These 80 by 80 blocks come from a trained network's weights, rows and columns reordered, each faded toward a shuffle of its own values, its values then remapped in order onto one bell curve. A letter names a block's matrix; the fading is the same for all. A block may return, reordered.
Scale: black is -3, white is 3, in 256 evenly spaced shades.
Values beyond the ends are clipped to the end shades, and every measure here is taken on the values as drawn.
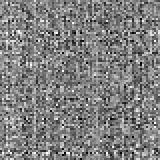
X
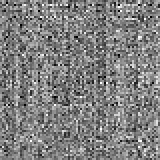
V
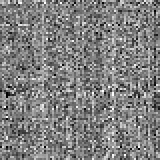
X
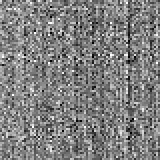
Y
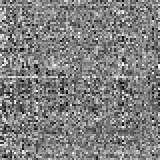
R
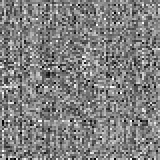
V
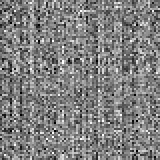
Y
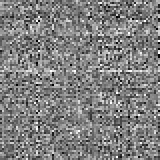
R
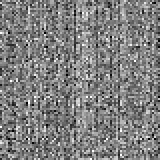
Y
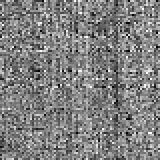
V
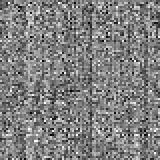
V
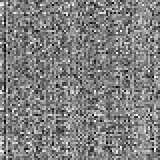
X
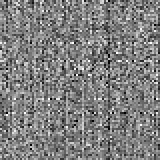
X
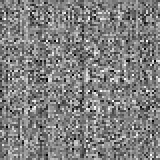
V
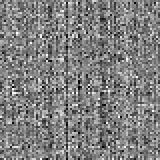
Y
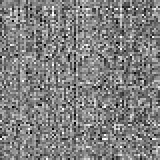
X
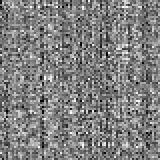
Y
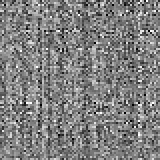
V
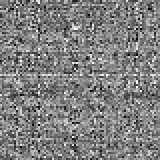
R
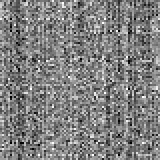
Y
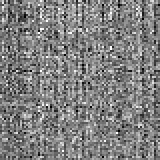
Y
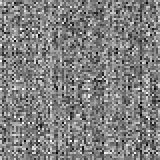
X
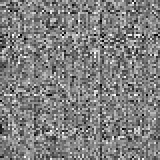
V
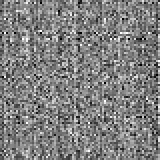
X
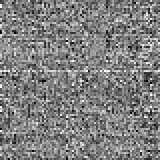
R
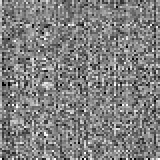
X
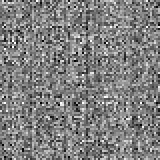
V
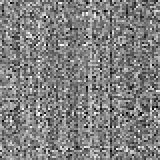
X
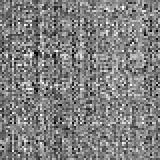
Y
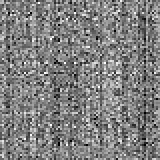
Y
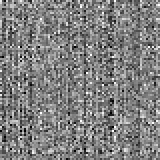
Y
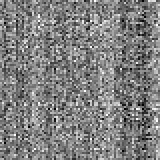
Y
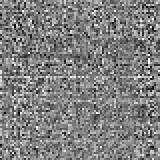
R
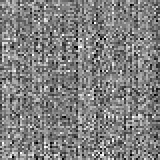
Y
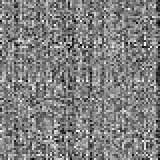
Y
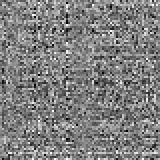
R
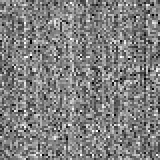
X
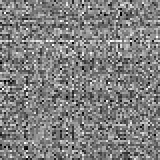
R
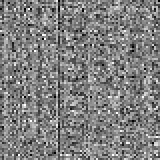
X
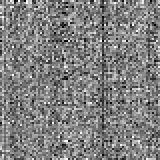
X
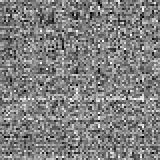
R
